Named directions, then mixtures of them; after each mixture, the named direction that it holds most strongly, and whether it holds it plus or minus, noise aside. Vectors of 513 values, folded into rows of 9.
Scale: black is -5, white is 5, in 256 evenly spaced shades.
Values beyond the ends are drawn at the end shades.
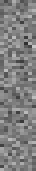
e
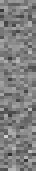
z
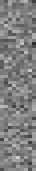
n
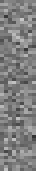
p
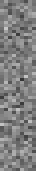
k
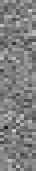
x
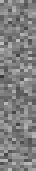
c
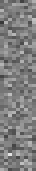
n, minus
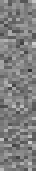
n, minus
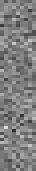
x, minus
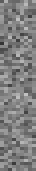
c, minus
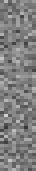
x, plus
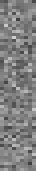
n, plus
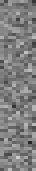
n, plus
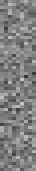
k, minus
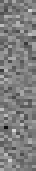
x, plus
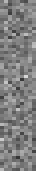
k, plus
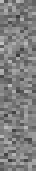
c, plus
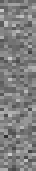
z, minus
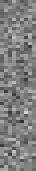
e, plus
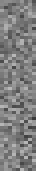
k, plus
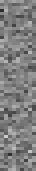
z, plus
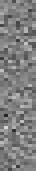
x, minus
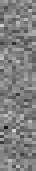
x, plus
